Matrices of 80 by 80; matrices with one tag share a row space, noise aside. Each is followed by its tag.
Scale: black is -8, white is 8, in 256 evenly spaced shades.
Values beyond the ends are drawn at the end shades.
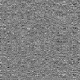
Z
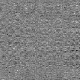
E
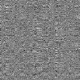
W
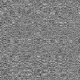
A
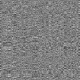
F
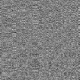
F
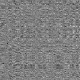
E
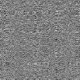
W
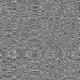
F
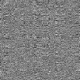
W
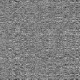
E
